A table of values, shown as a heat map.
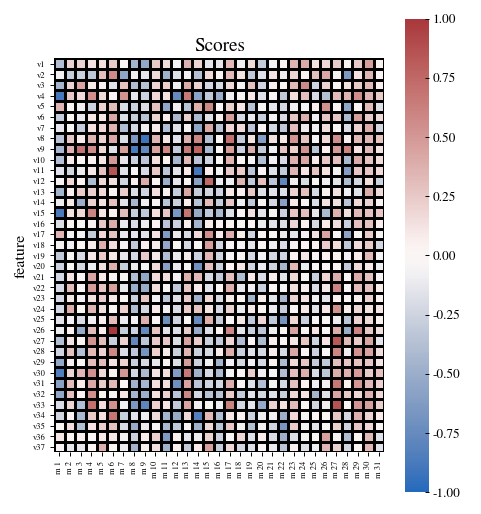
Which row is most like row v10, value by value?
v6
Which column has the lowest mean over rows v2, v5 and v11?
m 28
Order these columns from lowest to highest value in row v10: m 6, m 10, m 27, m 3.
m 3, m 10, m 27, m 6
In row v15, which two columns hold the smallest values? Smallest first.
m 1, m 12
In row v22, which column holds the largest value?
m 27
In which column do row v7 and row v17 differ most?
m 14
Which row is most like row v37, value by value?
v18
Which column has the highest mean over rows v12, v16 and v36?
m 15
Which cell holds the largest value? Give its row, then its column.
v26, m 6
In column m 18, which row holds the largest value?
v12
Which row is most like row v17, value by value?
v5
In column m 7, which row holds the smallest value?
v2
